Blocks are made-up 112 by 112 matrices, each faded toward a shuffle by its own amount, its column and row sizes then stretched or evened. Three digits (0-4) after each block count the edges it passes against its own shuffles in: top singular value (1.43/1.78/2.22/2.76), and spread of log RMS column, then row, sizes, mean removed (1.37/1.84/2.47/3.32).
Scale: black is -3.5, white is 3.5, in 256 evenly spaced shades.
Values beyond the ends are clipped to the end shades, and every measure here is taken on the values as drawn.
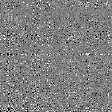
2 3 3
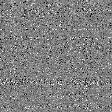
0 2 3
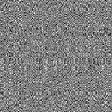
4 2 0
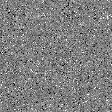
1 1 1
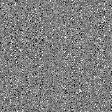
1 3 0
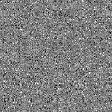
3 2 1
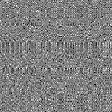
4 0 2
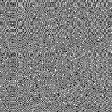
4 0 1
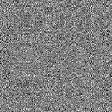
3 2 1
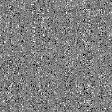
2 3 1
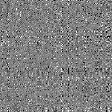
3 3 3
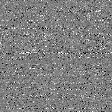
1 0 3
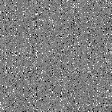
1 3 1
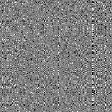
4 3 2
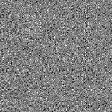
3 2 0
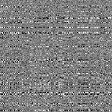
4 2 4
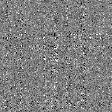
0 3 2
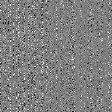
0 4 0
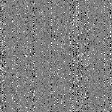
1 4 0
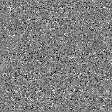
0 0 3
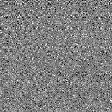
3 0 2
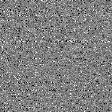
1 1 3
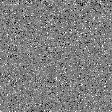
0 1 1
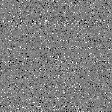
1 1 3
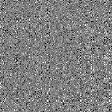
3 3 1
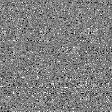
2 0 3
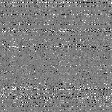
3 1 4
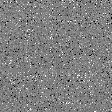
0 1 2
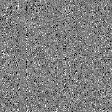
2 3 0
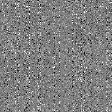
1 4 1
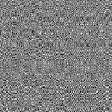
4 1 3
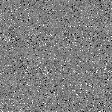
0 1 2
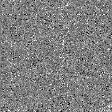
0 2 2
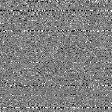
3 1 4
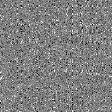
3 3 1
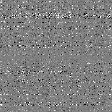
1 2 4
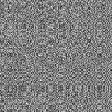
4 1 1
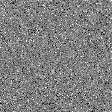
1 0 2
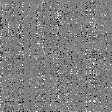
2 4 2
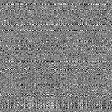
4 0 4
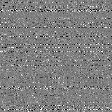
3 1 4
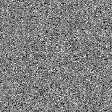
1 0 1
